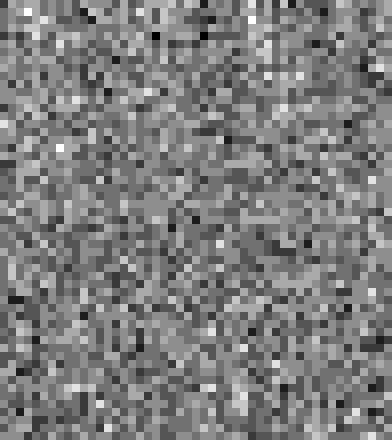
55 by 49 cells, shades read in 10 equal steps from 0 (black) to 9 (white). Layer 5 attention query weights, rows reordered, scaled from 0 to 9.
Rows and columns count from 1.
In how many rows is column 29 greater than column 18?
23
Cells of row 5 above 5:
12
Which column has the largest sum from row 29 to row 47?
40
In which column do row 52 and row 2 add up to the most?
4
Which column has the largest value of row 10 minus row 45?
38
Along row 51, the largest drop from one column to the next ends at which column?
43
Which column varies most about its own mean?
47
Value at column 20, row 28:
7
